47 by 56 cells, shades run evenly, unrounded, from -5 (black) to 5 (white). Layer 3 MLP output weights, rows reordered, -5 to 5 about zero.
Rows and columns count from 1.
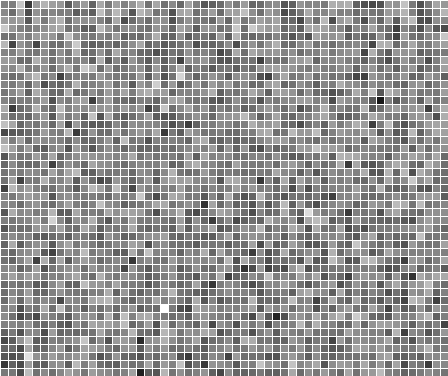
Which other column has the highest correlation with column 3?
35
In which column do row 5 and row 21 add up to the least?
44
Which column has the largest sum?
10
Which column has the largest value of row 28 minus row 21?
7
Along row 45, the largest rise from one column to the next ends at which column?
4
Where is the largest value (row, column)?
39, 21
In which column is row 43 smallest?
18
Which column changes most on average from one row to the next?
33
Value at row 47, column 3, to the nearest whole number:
-2
